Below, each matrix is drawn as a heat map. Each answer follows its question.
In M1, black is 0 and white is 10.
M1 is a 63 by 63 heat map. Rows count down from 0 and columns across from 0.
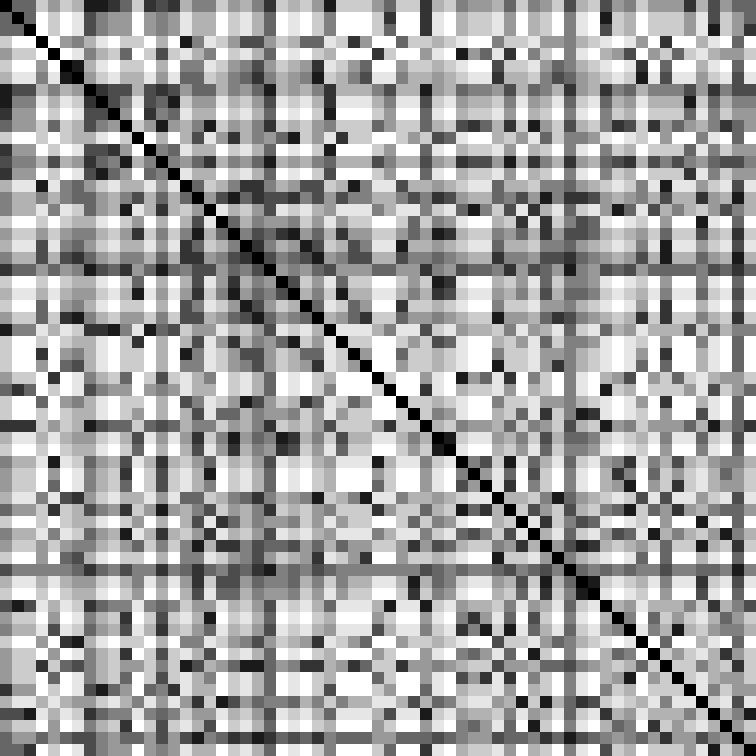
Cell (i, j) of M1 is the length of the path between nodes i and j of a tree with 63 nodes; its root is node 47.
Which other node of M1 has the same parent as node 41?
6
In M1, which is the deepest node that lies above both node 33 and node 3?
55
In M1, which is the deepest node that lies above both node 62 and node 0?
7
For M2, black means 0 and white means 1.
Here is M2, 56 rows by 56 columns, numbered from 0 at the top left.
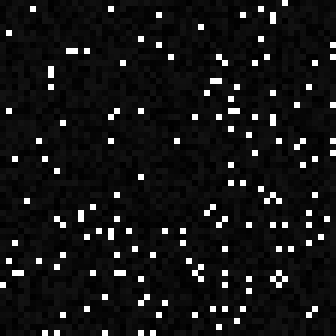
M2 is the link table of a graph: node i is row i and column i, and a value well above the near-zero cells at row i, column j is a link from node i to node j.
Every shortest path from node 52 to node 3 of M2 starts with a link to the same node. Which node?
node 32
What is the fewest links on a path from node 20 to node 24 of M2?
7
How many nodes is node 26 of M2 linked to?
3
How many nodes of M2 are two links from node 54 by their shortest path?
4
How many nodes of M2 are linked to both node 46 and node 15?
1
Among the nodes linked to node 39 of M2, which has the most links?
node 18
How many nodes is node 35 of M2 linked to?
3
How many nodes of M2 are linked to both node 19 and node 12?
0
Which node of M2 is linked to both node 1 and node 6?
node 43
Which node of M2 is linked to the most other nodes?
node 45
